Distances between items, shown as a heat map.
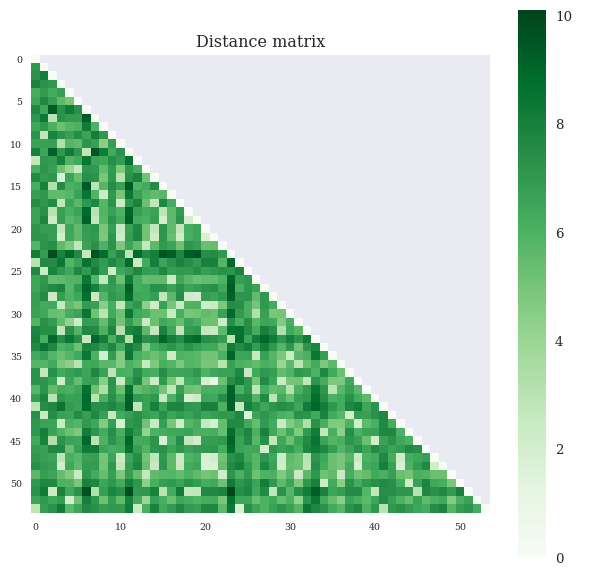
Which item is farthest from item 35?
23
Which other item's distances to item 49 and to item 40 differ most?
22
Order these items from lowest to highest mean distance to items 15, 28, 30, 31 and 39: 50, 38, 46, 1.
38, 50, 46, 1
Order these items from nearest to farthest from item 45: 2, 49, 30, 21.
2, 30, 49, 21
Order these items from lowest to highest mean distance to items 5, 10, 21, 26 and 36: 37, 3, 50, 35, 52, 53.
3, 35, 52, 50, 37, 53
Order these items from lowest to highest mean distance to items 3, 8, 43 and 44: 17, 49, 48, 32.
48, 17, 32, 49
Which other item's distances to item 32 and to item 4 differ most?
52
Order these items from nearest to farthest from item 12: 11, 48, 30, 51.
30, 51, 48, 11
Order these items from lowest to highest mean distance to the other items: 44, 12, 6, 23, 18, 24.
18, 44, 12, 24, 6, 23
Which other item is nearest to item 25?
42
